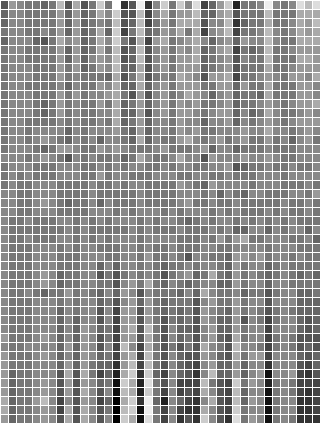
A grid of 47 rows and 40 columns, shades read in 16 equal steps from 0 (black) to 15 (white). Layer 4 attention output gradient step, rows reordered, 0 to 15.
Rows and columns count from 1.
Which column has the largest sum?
19
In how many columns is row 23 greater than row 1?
16
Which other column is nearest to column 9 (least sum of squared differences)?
11
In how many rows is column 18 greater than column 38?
18
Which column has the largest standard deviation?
15
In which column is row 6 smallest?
30
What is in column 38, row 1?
13
